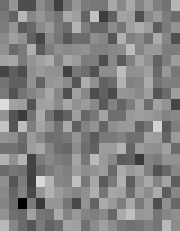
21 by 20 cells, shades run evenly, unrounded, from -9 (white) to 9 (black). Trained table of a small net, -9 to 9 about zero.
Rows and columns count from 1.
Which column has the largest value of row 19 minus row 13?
3
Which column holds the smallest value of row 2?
11
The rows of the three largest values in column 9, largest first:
19, 8, 12
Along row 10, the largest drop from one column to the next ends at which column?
5
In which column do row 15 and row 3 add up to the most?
4
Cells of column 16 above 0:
6
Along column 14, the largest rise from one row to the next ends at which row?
15
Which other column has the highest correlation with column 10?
7
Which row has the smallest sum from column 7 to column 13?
18
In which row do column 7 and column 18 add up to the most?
1
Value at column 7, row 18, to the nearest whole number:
-2
